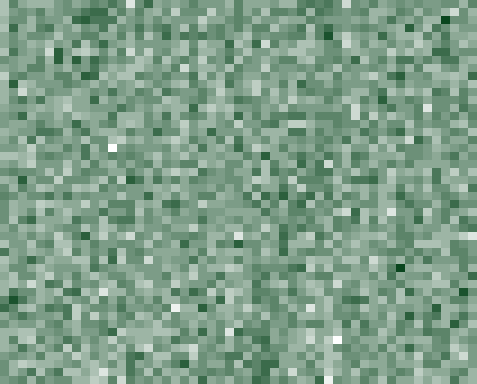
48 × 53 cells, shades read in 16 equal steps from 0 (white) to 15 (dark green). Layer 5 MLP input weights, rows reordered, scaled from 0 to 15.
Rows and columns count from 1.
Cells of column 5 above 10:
2
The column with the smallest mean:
1
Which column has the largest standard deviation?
37
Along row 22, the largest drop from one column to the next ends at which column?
30
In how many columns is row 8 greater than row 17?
24
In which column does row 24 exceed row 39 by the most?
35
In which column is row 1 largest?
17
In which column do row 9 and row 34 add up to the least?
26
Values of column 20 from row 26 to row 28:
12 10 8
